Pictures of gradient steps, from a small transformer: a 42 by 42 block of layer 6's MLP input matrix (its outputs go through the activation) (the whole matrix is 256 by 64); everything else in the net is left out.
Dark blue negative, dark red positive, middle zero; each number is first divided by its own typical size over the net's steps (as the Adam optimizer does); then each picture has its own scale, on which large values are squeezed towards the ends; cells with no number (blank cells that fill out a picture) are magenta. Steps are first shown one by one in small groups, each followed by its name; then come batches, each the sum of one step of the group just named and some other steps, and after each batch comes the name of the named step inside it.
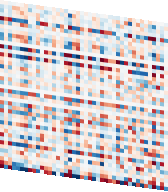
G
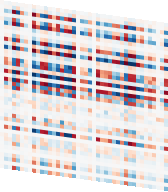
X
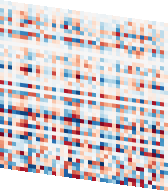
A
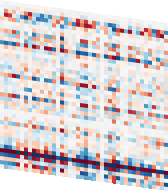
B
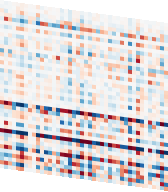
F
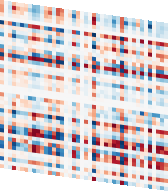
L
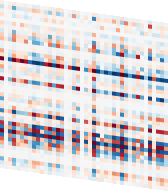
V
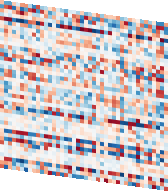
G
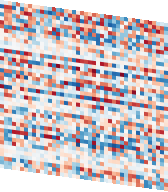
V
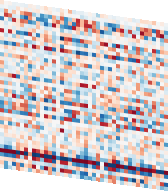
B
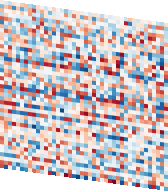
G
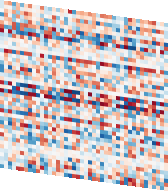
A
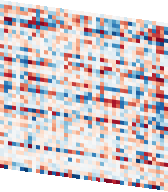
G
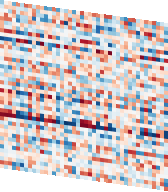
G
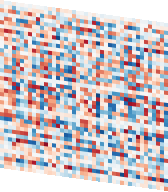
X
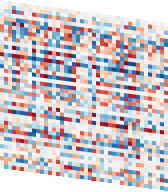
X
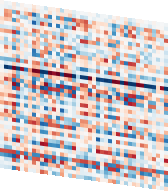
B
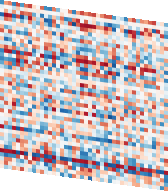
B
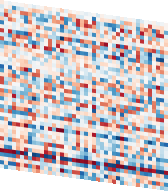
B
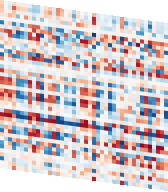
L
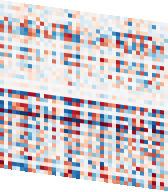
G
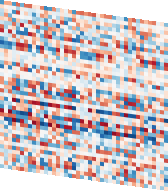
A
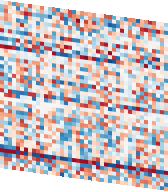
B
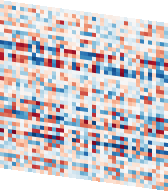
V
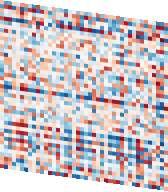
G
